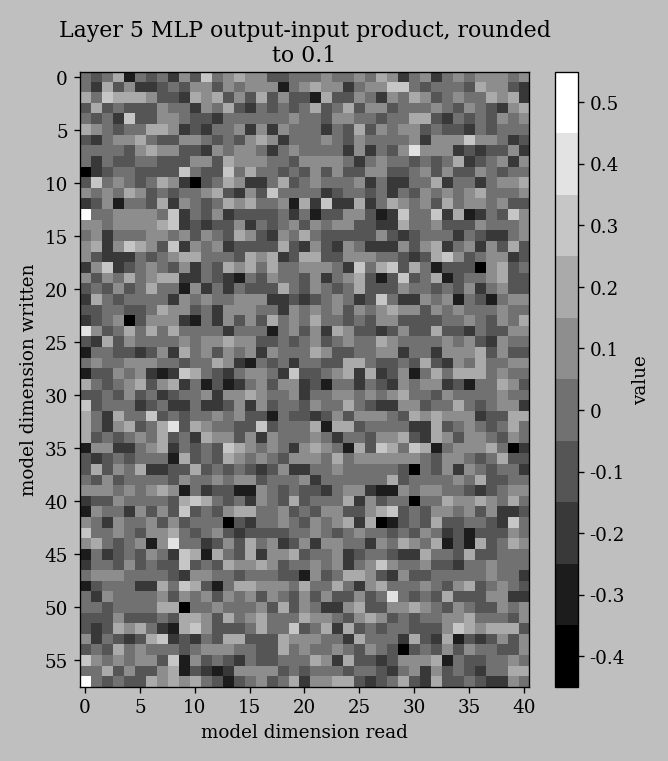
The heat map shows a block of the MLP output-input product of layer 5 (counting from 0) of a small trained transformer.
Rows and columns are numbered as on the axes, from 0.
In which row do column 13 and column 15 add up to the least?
42
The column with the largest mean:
7
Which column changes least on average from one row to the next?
37
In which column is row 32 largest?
6
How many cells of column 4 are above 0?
19
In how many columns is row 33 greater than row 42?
19
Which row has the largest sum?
2
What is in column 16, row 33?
0.3
